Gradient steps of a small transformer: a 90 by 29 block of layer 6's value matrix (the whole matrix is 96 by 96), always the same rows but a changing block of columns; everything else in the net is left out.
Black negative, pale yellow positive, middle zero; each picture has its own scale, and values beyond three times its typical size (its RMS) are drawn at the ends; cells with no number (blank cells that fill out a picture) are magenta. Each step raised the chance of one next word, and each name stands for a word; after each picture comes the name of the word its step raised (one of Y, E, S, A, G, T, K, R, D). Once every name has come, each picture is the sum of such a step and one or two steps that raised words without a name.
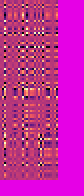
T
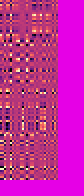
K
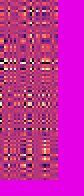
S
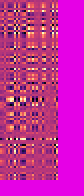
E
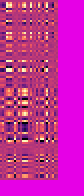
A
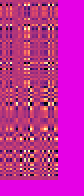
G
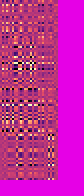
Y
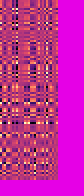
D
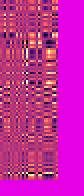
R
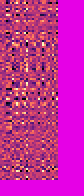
K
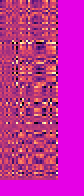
D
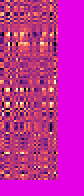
K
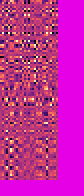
E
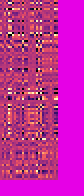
T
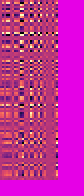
T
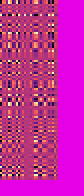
R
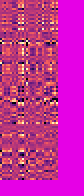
D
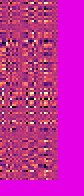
S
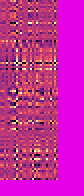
S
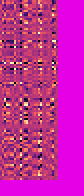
Y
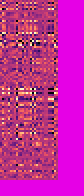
T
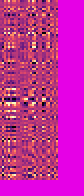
R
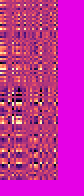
D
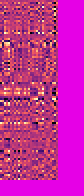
E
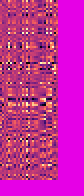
Y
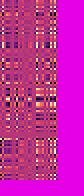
E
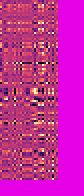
Y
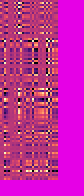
R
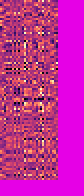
G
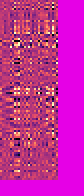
T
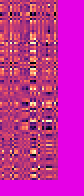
K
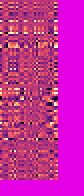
T
